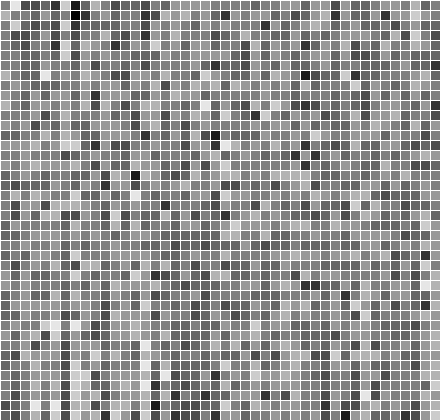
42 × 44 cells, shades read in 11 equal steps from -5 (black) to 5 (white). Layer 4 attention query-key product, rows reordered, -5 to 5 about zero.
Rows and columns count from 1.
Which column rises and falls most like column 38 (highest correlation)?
27
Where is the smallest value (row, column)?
2, 8
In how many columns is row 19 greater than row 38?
12
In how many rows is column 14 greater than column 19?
25
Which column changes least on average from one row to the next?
3
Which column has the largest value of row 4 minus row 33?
42
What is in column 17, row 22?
2
